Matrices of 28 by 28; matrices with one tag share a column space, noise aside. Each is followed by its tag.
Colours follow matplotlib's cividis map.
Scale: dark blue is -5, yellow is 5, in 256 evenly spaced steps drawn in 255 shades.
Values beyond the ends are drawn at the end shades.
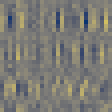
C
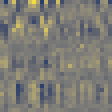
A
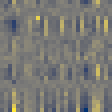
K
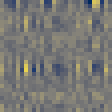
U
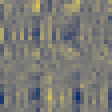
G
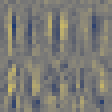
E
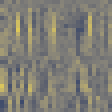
E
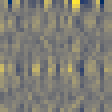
U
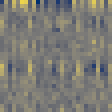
U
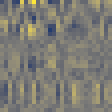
A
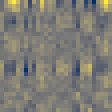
U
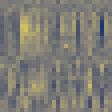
E
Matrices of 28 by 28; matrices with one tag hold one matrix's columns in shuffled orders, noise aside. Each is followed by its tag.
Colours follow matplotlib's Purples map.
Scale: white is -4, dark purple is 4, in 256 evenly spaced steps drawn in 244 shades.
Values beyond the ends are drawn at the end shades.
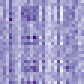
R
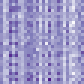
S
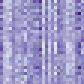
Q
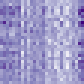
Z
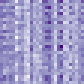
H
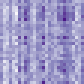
R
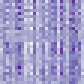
Q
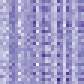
S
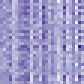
H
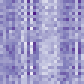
Q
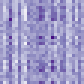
R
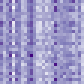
S
